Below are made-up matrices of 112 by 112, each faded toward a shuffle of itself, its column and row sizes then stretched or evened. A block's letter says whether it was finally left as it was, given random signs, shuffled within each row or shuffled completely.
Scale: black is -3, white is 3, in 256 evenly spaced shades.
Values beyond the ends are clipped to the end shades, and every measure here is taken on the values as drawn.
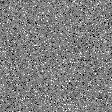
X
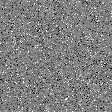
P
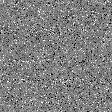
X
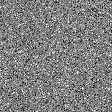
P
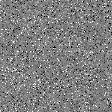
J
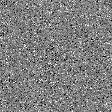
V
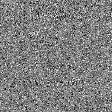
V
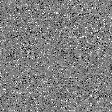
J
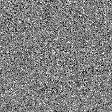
V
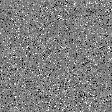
V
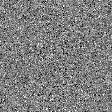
V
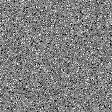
X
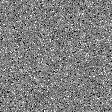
P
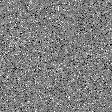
P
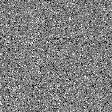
J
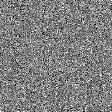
J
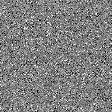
J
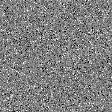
V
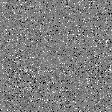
V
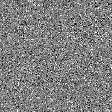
J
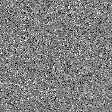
V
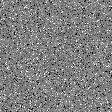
P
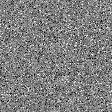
X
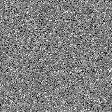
X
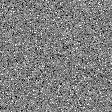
P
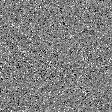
X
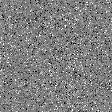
V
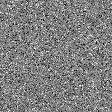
P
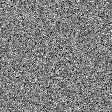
P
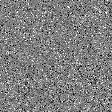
V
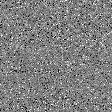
X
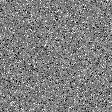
P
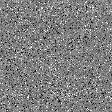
V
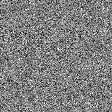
X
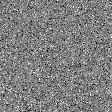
P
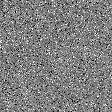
P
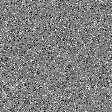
X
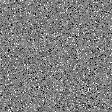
V
